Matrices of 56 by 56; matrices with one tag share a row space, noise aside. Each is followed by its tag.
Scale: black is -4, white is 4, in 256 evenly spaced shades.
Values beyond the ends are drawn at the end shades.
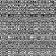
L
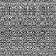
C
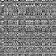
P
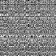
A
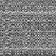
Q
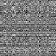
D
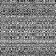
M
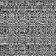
A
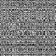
M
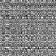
Q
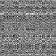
P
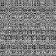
C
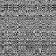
P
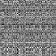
P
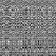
Q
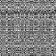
L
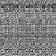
P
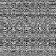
D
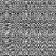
Q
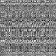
C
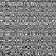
Q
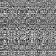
A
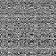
L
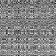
L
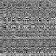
D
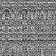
Q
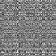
P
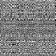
M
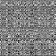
L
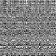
D
